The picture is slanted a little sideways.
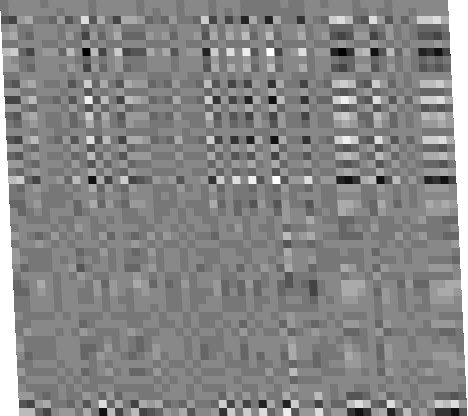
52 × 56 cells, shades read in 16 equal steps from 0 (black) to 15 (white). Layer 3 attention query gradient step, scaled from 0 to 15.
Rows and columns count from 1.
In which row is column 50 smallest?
7
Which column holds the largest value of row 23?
34
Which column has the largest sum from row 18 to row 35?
35
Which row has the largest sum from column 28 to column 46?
23
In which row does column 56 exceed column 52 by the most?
36
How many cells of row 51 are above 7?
26
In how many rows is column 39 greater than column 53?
19
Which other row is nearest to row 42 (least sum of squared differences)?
29
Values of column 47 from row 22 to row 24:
10 1 9
